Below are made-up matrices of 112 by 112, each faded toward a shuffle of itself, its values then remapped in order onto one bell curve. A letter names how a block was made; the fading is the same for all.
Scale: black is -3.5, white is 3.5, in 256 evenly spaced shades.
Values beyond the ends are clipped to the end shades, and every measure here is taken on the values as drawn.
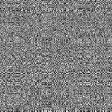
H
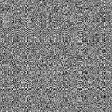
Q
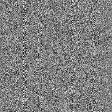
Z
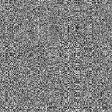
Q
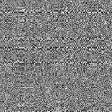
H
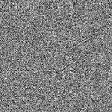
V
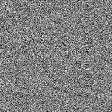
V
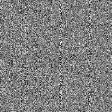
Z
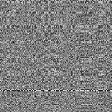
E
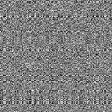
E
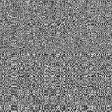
H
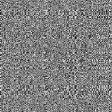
Q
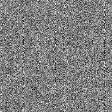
Z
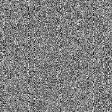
Z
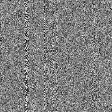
Z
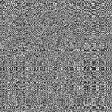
E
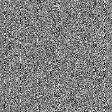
Z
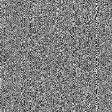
Z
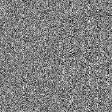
Z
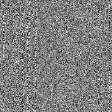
Z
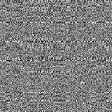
H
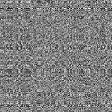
E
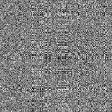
Q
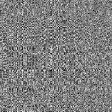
Q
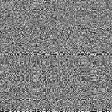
H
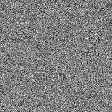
V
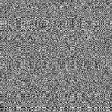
H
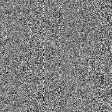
Z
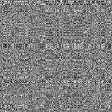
H
